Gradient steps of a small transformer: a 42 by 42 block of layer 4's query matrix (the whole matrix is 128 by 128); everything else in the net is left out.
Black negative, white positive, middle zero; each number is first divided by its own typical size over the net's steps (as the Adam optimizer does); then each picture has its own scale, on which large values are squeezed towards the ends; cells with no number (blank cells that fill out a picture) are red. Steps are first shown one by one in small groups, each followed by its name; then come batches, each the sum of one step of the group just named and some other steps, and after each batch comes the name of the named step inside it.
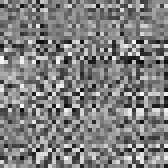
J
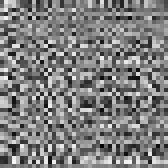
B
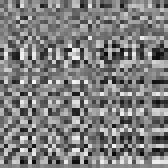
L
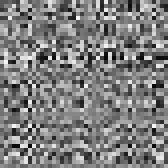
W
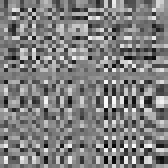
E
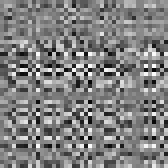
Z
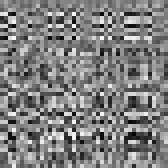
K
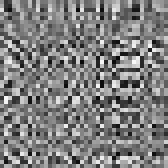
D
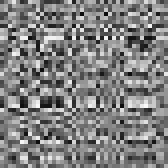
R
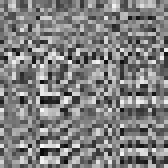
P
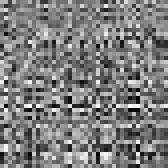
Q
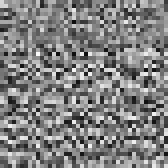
Z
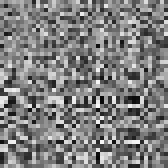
Q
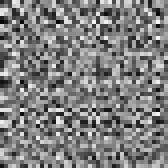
R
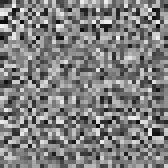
W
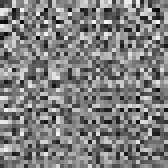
Q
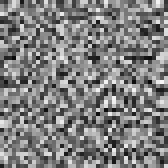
E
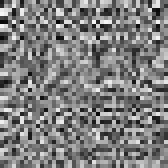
K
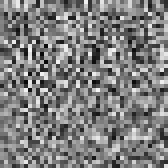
R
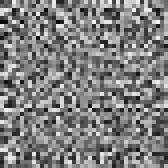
Q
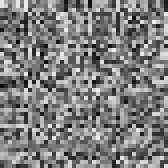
D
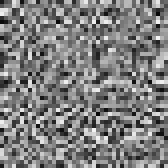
R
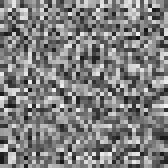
Q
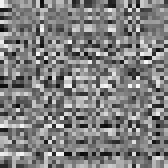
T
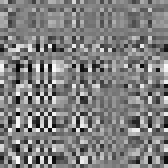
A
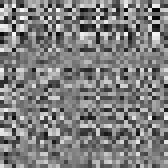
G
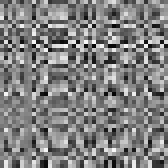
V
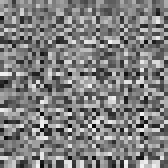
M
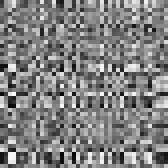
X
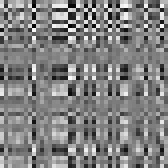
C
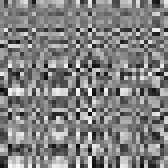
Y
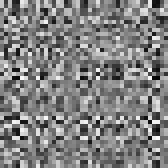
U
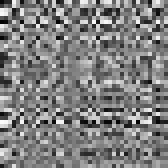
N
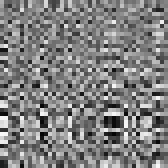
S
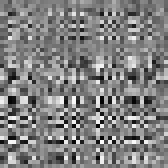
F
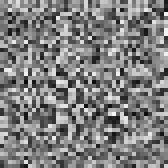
S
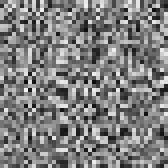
G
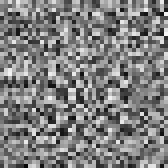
M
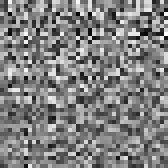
Y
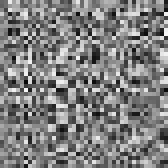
V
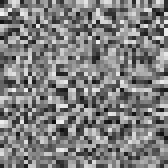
N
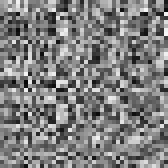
M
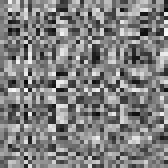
Y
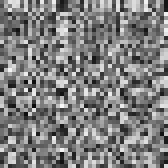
X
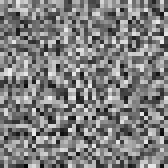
M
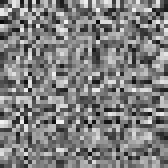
N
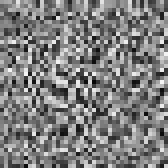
A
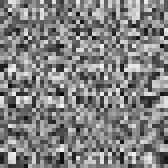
X
